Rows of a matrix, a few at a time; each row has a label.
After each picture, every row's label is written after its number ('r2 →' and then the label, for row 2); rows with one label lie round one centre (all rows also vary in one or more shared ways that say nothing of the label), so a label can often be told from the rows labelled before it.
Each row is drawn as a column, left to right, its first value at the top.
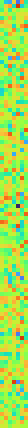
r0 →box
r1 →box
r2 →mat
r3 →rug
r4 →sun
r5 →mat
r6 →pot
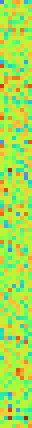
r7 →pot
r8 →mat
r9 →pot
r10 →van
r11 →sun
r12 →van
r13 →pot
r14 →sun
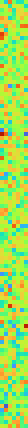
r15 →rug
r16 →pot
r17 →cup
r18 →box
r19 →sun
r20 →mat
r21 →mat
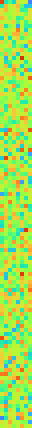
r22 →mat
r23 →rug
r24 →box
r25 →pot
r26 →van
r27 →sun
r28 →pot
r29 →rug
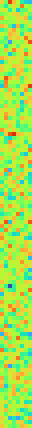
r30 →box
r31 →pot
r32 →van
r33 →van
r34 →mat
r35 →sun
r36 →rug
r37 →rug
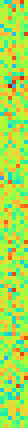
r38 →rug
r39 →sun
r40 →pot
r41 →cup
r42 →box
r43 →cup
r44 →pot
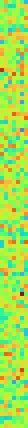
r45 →cup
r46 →cup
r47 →pot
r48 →pot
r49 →van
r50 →sun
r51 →pot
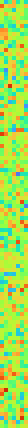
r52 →van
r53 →van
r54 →sun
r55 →sun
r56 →pot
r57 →box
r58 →sun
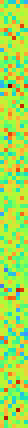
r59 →box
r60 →van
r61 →pot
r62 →rug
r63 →cup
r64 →mat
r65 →pot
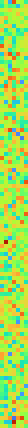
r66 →box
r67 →pot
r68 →rug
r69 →sun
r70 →cup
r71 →box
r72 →cup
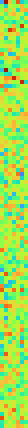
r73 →rug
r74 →cup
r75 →van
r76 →van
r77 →sun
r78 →cup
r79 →pot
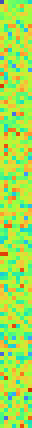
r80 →rug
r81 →cup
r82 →box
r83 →mat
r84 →van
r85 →sun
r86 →cup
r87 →van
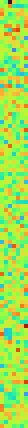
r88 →cup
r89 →pot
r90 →pot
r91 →rug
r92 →mat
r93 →cup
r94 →mat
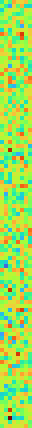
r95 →pot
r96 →pot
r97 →cup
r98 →box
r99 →pot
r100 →rug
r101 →cup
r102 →rug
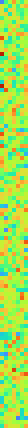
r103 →rug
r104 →sun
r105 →pot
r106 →van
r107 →mat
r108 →rug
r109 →pot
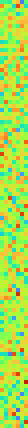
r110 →cup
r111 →rug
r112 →mat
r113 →pot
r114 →sun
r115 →mat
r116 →mat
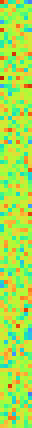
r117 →van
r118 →box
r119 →box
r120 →rug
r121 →mat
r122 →pot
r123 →rug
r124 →pot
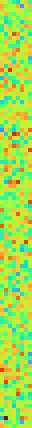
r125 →sun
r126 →cup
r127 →cup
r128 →pot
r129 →van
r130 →pot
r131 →pot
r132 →box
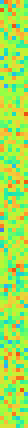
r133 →cup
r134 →box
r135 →cup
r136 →mat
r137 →van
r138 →van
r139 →pot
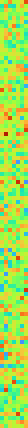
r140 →pot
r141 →van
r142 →pot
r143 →mat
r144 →pot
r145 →box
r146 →box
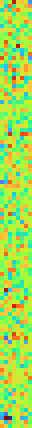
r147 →sun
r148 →rug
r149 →mat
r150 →cup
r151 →cup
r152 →van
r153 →box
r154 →cup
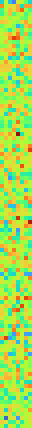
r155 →box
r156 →mat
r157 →cup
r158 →rug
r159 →van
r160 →cup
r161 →box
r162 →box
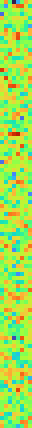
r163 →pot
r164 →rug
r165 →rug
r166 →pot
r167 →van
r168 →box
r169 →sun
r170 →rug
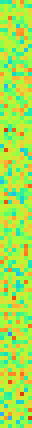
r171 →rug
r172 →box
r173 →mat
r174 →box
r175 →van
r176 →van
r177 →rug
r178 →cup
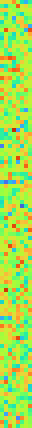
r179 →sun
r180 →rug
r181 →sun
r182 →box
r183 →box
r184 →sun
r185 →cup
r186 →rug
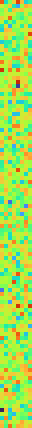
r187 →sun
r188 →van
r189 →sun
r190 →rug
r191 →cup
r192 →sun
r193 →sun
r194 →van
